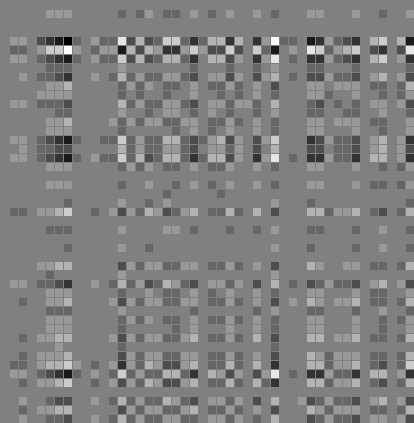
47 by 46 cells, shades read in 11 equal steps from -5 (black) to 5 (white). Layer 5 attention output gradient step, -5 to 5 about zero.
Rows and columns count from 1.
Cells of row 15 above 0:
10
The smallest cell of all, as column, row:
8, 5
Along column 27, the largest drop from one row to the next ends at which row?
6
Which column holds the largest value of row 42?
31
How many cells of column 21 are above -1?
36
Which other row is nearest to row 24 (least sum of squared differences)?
43
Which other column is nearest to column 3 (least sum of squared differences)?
37
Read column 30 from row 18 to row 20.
1 0 0
